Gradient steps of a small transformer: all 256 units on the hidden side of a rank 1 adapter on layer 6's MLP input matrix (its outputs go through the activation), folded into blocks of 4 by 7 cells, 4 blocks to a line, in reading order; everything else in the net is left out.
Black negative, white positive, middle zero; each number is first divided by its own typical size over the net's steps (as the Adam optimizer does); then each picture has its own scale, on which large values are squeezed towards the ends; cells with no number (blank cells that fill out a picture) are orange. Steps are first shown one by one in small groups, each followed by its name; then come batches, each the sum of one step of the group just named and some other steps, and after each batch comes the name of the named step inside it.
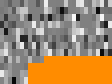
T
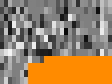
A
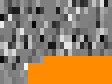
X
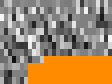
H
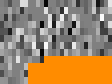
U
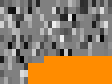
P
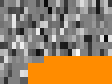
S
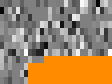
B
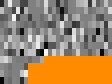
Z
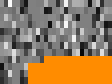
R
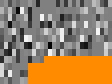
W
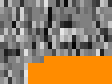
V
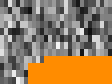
R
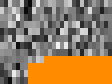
R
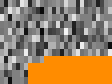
B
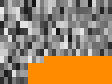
Z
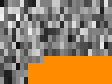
H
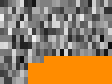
P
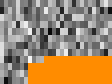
B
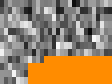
A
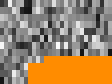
R
